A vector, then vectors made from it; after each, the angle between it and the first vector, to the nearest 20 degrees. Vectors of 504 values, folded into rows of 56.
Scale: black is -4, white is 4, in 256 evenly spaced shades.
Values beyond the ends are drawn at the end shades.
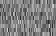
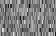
80 degrees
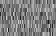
20 degrees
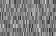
60 degrees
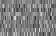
100 degrees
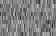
20 degrees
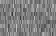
40 degrees
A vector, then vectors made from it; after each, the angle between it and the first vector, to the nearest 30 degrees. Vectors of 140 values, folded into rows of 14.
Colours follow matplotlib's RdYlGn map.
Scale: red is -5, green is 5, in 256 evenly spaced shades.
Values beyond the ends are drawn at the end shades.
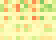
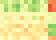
120 degrees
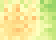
60 degrees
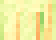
90 degrees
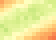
90 degrees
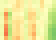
90 degrees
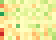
90 degrees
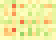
90 degrees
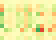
90 degrees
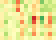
60 degrees
